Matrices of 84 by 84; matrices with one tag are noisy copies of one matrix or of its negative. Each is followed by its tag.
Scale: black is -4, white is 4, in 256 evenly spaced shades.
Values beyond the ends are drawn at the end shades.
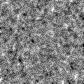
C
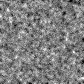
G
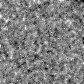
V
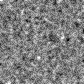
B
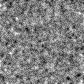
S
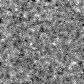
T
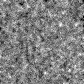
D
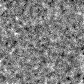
S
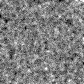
V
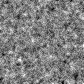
C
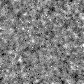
C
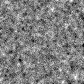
C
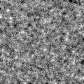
G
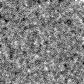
V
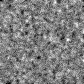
B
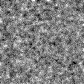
T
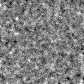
S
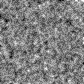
V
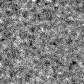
T
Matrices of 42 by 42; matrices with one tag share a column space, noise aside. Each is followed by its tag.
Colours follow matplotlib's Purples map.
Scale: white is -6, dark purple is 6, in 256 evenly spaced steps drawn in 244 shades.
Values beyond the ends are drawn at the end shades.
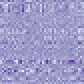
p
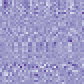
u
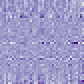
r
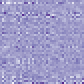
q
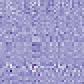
u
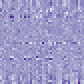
r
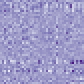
p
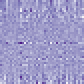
r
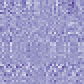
u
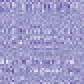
p
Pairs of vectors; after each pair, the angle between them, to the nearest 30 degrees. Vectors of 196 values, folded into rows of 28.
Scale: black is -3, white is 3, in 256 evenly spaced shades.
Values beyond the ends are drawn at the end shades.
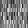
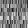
120 degrees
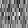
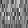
150 degrees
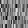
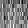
90 degrees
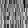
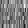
150 degrees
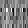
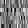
120 degrees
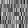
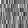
60 degrees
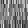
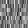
90 degrees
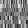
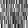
60 degrees
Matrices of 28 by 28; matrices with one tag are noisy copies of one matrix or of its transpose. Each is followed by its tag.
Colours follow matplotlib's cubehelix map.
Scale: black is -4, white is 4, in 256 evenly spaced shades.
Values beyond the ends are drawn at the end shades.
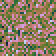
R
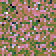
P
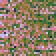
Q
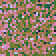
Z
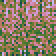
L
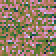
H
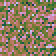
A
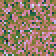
R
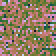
A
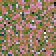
R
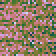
L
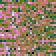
L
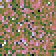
R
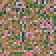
R
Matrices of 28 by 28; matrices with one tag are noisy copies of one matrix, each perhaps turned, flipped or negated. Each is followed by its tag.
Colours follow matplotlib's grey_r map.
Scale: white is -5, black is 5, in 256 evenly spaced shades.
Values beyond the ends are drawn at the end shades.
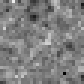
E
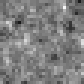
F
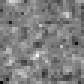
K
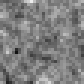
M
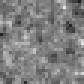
F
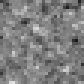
K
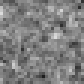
K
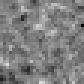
F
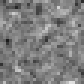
K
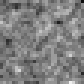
K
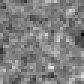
M
